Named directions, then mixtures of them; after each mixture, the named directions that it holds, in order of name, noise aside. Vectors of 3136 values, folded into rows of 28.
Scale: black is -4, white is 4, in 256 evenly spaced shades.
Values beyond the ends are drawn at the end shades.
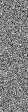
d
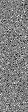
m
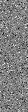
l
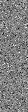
l.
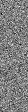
d.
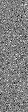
m.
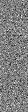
d, m.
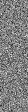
d.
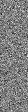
d.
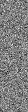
d, l.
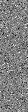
l.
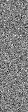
d, l, m.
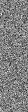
d, l, m.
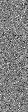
l, m.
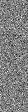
d, l, m.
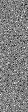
m.
